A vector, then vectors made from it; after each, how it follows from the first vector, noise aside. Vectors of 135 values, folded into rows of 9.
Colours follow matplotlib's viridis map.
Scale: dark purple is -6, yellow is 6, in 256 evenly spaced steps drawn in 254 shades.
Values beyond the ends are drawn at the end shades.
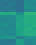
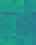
negated, shrunk.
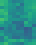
wrapped around.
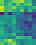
negated, scaled up.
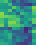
wrapped around, negated, scaled up.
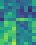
wrapped around, scaled up.
